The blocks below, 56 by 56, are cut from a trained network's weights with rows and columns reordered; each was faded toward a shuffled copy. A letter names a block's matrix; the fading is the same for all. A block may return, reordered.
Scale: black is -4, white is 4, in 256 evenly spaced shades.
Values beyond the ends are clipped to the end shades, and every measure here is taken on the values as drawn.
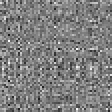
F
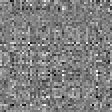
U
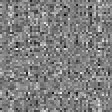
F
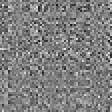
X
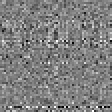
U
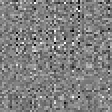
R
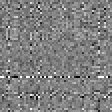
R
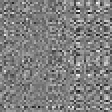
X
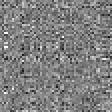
F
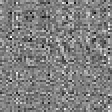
F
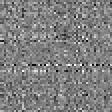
U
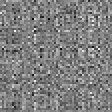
F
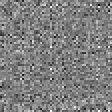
F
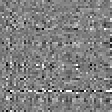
R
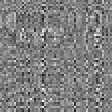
X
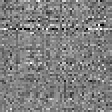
U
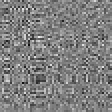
X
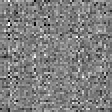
R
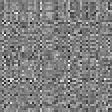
X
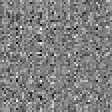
R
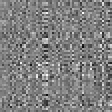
X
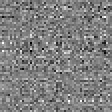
U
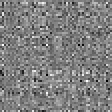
U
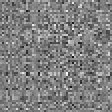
F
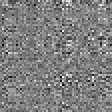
U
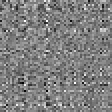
U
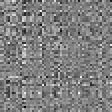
X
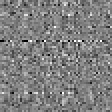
U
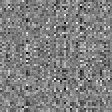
F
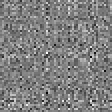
X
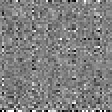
R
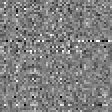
R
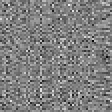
X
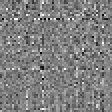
R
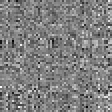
F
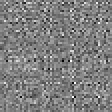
U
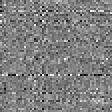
U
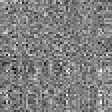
F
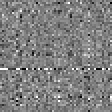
R
